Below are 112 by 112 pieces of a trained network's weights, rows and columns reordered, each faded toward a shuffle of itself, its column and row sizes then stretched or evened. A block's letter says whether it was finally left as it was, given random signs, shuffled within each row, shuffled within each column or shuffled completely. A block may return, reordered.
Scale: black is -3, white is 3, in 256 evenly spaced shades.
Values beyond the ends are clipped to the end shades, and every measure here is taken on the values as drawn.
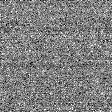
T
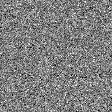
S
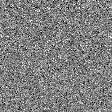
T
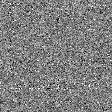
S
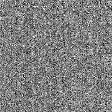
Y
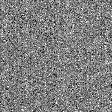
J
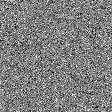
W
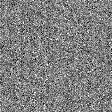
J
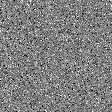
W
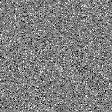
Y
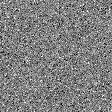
W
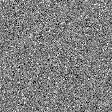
J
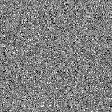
Y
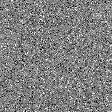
J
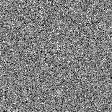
W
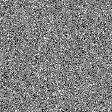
S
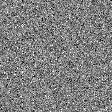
J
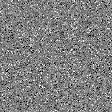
Y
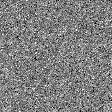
J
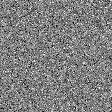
W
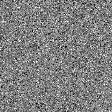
S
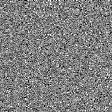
Y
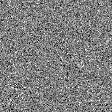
S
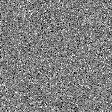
J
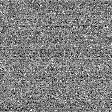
T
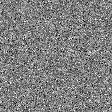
T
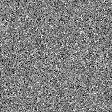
T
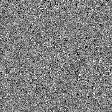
S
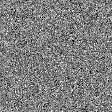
S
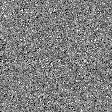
T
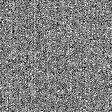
J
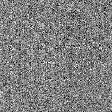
Y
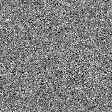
T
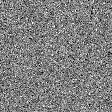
W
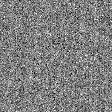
J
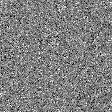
J
